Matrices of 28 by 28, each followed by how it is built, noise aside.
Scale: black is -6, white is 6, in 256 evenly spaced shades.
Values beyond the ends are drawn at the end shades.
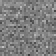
low rank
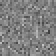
low rank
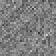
Hankel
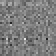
low rank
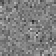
block diagonal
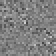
block diagonal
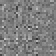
low rank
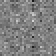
low rank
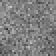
smooth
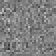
low rank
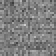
blocks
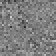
block diagonal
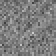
Hankel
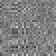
low rank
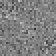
block diagonal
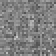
blocks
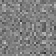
low rank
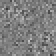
block diagonal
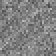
Hankel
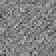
Hankel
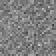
Hankel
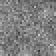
smooth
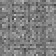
blocks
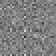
low rank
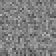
blocks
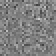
low rank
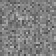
blocks
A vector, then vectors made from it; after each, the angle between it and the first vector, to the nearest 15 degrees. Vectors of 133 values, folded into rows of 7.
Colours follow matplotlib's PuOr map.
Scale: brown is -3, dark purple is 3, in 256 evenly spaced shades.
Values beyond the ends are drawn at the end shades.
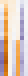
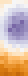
90 degrees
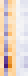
120 degrees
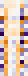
60 degrees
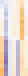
165 degrees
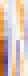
150 degrees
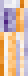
120 degrees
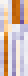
45 degrees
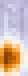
75 degrees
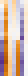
15 degrees
